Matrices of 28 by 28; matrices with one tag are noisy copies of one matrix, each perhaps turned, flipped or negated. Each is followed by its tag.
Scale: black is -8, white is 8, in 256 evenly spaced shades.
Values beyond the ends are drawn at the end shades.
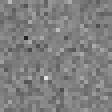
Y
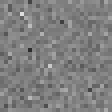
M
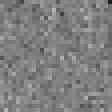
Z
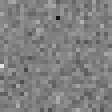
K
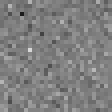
M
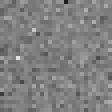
K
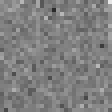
Z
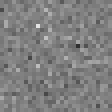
Y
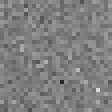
M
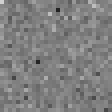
Z
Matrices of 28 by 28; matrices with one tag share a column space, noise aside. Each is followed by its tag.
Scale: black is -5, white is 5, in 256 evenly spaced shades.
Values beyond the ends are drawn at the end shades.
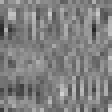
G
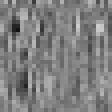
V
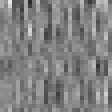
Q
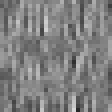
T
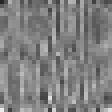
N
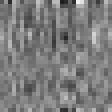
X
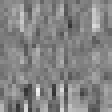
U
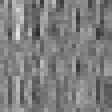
Q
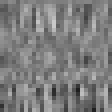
U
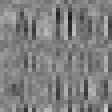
G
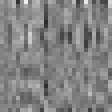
X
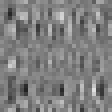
G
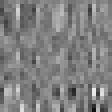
U
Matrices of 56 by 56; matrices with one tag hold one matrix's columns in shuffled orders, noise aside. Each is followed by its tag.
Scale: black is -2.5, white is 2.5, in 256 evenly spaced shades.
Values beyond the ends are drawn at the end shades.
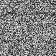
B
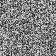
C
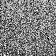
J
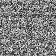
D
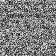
D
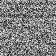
D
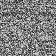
B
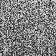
J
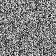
C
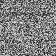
B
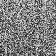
J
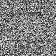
B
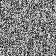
C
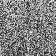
J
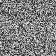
B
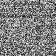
D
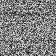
B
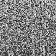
J
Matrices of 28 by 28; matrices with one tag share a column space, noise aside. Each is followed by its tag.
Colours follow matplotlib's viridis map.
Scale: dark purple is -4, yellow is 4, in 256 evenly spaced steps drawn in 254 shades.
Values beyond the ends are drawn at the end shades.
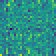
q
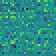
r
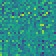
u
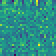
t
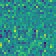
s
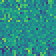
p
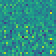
s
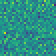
r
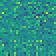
u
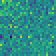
t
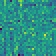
q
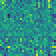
p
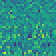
s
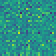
u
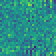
p
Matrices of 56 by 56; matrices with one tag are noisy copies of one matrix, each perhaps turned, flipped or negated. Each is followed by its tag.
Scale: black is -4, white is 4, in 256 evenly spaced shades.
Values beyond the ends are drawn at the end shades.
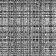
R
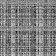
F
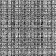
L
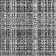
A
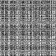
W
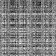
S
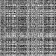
A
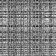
R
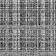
F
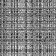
R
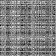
W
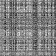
A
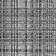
R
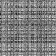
L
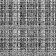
F
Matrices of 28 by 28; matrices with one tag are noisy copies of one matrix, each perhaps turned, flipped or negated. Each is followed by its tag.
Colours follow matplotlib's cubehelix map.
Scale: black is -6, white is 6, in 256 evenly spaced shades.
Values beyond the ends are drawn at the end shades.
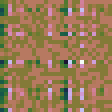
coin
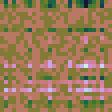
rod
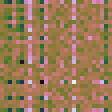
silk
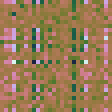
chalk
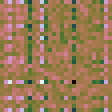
silk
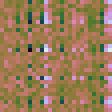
coin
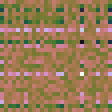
silk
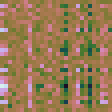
rod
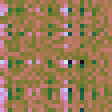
coin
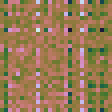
silk
